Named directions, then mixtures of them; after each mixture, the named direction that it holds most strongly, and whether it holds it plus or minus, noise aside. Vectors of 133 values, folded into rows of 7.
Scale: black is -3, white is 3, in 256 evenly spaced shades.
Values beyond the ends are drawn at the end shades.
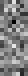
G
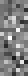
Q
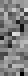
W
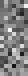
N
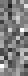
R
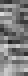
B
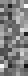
R, plus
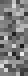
N, minus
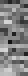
B, plus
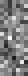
Q, plus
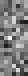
Q, plus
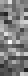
B, minus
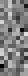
R, minus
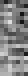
B, plus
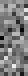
W, plus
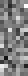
R, plus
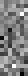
N, minus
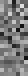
G, minus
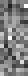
Q, plus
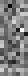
G, minus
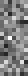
Q, plus
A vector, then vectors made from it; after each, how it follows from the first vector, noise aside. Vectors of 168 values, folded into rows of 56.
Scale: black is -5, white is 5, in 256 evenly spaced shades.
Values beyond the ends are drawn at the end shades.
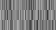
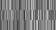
negated.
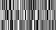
scaled up.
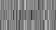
reversed, negated, partly zeroed.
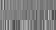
reversed, negated, partly zeroed.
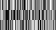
wrapped around, scaled up.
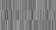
shrunk.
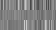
reversed, negated, partly zeroed.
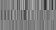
wrapped around, partly zeroed.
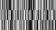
scaled up.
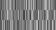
negated.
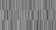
shrunk.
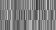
negated.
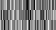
wrapped around, scaled up.
